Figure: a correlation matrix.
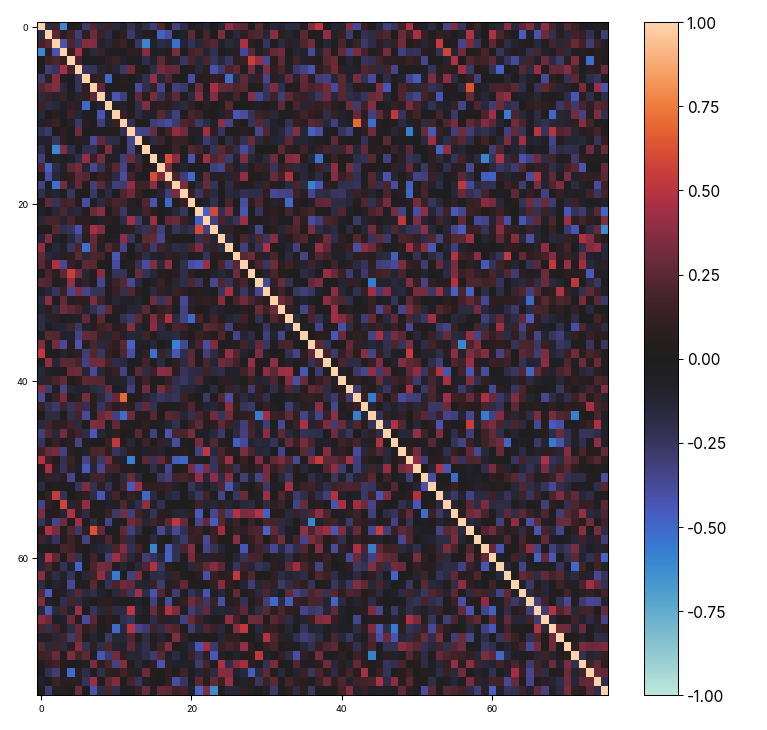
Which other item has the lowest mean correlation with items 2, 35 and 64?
18
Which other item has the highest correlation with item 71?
29
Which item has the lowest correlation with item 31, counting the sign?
65
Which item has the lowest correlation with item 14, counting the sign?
2
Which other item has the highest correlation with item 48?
22
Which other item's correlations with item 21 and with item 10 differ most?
8
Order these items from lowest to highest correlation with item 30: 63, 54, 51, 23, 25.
54, 23, 63, 51, 25
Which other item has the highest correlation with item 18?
56
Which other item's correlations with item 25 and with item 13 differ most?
52
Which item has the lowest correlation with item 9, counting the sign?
6
